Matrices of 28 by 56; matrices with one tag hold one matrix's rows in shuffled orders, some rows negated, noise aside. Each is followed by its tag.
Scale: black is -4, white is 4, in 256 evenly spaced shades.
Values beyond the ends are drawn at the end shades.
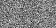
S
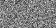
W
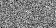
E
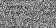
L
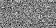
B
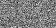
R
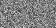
W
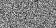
W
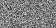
S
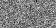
E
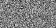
W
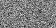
S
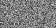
W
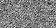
B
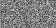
R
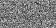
R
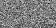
B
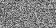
B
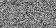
L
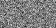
S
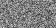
E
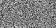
W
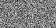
W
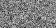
S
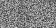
E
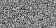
S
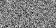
W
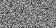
S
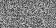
L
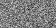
E
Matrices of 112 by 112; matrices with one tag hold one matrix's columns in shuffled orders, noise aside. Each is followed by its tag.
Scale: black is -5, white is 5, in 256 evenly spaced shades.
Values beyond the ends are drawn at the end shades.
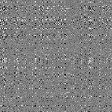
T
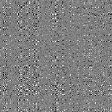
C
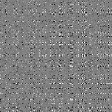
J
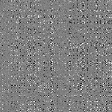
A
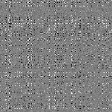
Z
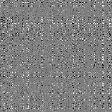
Z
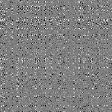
T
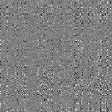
C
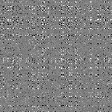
T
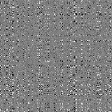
C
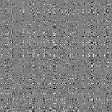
J
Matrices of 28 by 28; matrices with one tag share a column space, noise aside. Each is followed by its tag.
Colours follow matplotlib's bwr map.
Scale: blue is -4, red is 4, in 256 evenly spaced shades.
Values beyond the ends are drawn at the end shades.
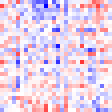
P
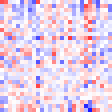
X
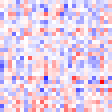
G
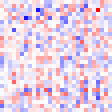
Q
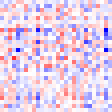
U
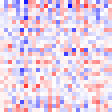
P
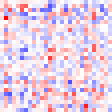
Q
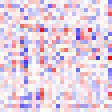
U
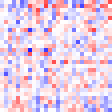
P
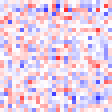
Q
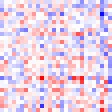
G
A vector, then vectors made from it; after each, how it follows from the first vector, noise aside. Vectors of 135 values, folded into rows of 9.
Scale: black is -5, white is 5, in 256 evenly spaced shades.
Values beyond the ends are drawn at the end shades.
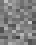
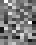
scaled up.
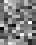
scaled up.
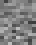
sign-scrambled.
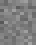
reversed, shrunk.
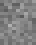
wrapped around, shrunk.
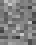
copied.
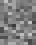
copied.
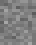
reversed, shrunk.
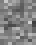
sign-scrambled.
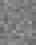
shrunk.
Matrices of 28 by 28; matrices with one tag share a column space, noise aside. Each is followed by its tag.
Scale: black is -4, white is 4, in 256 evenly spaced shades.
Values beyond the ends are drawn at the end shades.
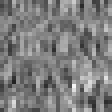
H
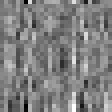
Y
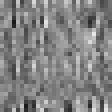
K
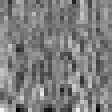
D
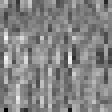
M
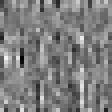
M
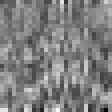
D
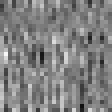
M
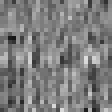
M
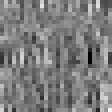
M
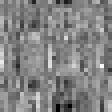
Y
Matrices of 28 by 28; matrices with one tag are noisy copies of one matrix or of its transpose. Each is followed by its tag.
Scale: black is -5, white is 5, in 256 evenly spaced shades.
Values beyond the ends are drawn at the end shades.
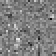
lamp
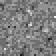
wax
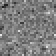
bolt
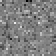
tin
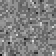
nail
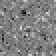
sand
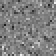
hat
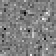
sand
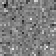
bolt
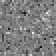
sand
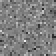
nail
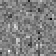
lamp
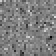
wax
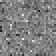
tin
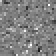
wax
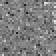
hat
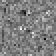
sand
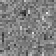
sand
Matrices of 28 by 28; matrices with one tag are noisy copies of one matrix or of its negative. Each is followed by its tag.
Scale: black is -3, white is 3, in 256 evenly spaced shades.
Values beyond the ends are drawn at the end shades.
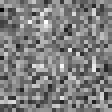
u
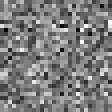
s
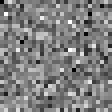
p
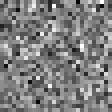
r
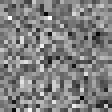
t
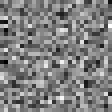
s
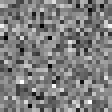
p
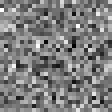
u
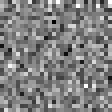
r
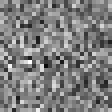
t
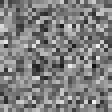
u
